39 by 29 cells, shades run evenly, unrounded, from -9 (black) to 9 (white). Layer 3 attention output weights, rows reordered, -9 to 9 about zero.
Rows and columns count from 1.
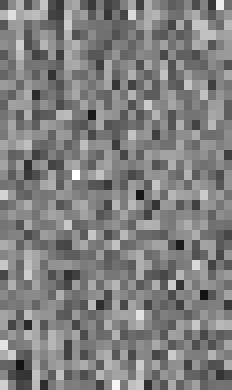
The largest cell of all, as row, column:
18, 10
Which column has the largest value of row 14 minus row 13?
25
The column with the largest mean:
1
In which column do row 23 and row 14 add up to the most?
9
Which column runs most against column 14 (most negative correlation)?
6
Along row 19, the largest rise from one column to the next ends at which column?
20
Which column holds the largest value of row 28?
4
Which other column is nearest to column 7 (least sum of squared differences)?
12
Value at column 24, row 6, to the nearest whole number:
-2
